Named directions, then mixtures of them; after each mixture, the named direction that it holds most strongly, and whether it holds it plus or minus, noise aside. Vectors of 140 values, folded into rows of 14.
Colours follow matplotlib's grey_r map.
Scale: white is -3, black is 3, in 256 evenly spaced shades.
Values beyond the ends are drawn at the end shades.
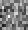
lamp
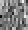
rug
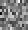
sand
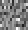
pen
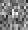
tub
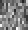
rug, minus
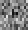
tub, minus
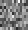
sand, plus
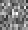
tub, plus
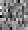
sand, minus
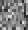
rug, minus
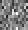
tub, plus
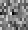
tub, minus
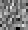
pen, minus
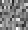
pen, plus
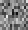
tub, minus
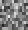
lamp, plus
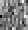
rug, plus
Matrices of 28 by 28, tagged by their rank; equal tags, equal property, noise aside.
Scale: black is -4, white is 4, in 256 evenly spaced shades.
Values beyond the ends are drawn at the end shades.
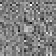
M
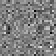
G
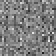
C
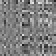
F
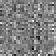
M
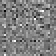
F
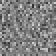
G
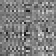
F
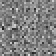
G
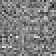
C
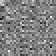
M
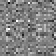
M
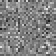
C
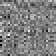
M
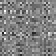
F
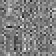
G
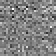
G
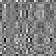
F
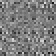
M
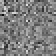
G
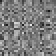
M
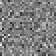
M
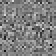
C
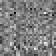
G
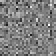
C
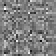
M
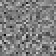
M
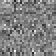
M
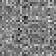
M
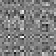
F
